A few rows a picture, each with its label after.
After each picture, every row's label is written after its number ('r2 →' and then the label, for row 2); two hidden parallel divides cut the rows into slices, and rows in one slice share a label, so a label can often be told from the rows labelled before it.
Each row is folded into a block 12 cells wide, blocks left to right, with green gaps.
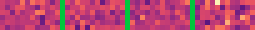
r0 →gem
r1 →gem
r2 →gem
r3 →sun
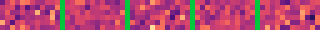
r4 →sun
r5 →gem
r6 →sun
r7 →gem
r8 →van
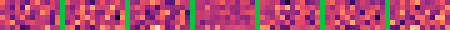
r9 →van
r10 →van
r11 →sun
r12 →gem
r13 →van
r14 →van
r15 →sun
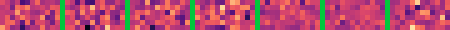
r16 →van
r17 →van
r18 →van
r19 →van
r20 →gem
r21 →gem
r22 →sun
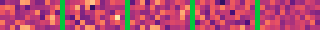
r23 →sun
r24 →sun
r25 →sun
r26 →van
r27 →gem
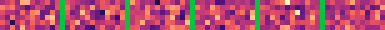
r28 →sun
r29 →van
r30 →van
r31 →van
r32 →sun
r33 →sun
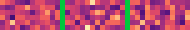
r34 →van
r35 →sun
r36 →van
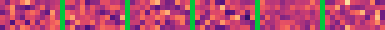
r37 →sun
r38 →van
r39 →sun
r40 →van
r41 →gem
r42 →sun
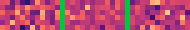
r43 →van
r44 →gem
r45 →sun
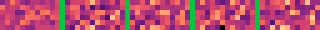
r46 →gem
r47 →sun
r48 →sun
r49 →van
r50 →sun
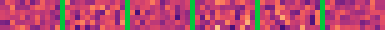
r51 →gem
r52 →van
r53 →gem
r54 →sun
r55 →van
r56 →gem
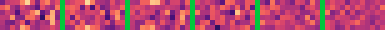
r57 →sun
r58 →sun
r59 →sun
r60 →van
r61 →gem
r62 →gem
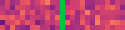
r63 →gem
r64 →gem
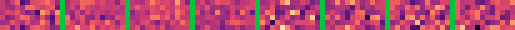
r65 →van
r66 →gem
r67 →gem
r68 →gem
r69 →sun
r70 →sun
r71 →van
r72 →van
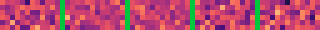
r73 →van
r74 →gem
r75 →gem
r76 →van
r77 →van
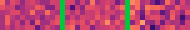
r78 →gem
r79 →gem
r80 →van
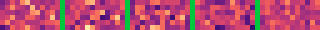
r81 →sun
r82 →sun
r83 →sun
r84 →van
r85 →gem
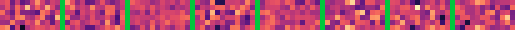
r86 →van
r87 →van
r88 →gem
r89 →van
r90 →gem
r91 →sun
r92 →van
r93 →sun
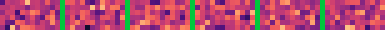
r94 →sun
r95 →van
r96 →van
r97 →van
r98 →sun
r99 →sun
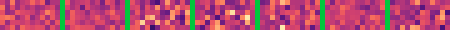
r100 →gem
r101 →gem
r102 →van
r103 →sun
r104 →sun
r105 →gem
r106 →sun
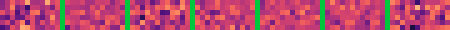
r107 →sun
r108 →gem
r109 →van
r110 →gem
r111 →gem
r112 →gem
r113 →van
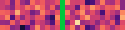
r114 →van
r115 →van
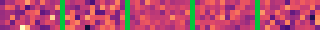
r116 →sun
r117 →van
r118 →gem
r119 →gem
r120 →van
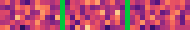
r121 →van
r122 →sun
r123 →van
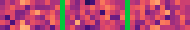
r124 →sun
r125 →van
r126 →sun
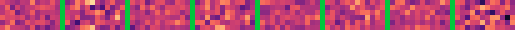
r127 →gem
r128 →sun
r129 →gem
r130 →sun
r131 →gem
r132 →gem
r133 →gem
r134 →van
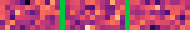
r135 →van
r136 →sun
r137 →van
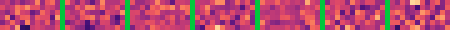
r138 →van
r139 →van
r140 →gem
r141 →sun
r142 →gem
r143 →sun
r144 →sun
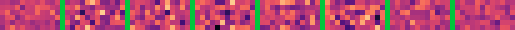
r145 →gem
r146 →sun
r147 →van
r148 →van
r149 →sun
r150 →van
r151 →gem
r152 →gem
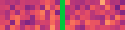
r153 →gem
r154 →gem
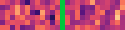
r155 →van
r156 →sun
